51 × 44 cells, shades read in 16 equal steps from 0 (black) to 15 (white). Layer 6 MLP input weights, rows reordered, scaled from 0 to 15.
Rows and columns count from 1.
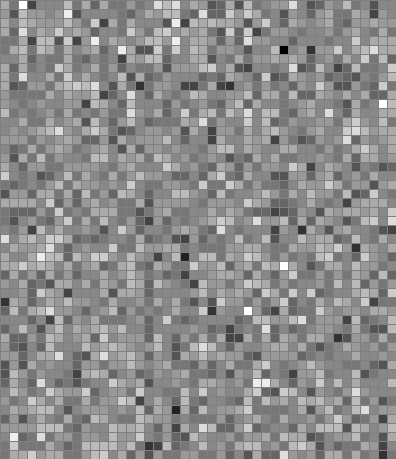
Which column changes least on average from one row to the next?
37
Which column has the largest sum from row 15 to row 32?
25
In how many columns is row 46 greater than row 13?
22
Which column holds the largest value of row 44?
40
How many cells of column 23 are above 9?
23
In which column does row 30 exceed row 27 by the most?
32
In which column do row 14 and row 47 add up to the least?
10
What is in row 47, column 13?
8
